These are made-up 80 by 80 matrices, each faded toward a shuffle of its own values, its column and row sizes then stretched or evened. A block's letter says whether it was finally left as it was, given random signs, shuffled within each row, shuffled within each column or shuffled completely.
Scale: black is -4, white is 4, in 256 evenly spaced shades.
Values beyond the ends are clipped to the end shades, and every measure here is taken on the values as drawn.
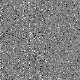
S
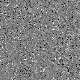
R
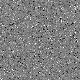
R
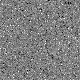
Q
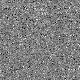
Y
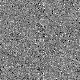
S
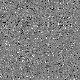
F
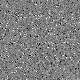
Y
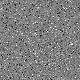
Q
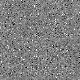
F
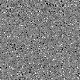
F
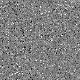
S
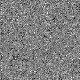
F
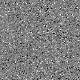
S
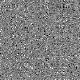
F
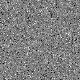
R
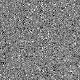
S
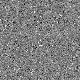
Y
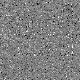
S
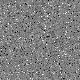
Y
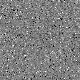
Y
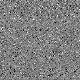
F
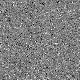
Y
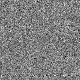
Y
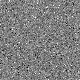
Q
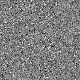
R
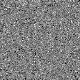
F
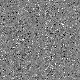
R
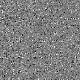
F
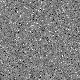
Q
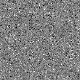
S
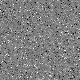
Q
